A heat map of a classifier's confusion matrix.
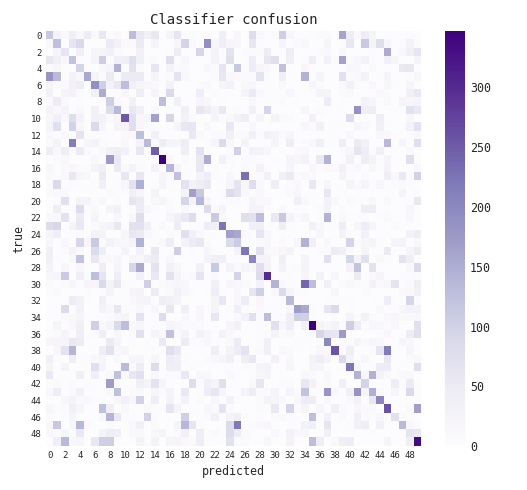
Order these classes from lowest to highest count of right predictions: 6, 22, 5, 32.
22, 32, 5, 6
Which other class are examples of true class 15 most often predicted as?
8
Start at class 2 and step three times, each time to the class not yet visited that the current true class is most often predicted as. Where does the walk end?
35
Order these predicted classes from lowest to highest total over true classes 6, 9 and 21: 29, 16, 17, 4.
17, 16, 29, 4
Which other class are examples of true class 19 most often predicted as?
20
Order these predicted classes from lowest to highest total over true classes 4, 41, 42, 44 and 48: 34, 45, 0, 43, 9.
45, 0, 34, 43, 9
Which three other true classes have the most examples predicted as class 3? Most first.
13, 38, 11
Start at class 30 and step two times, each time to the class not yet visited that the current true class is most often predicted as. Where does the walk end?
29
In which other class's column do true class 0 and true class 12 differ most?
39
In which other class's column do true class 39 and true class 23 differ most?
1
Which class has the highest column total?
12
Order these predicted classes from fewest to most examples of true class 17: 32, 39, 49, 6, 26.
6, 39, 32, 49, 26
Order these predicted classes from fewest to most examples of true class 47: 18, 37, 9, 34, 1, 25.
9, 34, 37, 1, 18, 25
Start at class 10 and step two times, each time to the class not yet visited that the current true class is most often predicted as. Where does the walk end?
25
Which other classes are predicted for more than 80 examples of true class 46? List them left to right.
8, 13, 18, 35
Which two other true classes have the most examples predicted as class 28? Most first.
22, 31
